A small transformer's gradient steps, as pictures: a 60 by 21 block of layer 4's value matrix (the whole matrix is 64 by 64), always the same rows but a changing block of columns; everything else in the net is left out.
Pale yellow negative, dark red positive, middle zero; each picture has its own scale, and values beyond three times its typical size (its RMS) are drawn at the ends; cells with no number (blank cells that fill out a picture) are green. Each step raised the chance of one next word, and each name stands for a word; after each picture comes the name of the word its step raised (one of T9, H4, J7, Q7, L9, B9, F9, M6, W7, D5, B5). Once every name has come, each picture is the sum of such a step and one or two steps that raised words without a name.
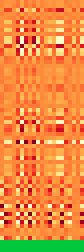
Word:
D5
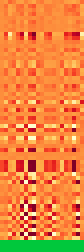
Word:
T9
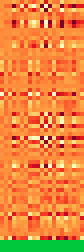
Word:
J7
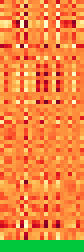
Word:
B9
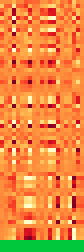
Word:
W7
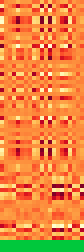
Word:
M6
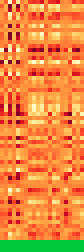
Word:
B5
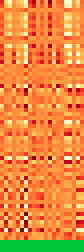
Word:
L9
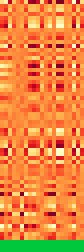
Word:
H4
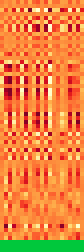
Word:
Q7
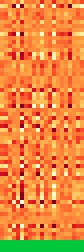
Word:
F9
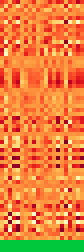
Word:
D5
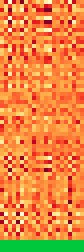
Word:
D5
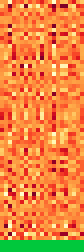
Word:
F9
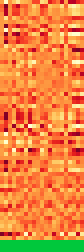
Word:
W7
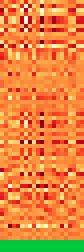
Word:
M6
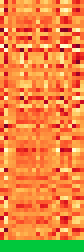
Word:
W7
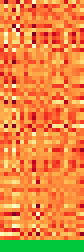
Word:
T9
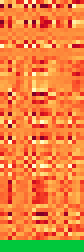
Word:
J7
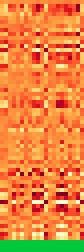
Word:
F9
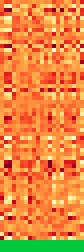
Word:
J7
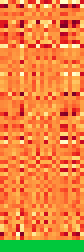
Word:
J7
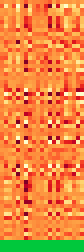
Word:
J7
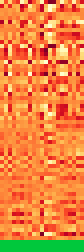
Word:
B5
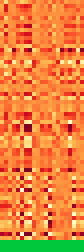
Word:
B5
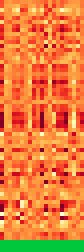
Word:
Q7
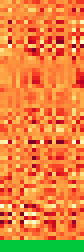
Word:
D5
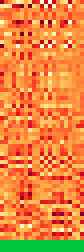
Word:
F9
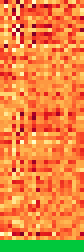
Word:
B9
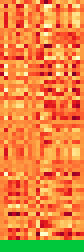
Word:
B9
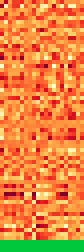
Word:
F9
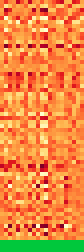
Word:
M6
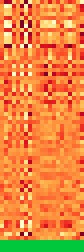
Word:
B9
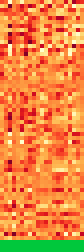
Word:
D5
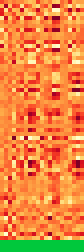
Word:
J7
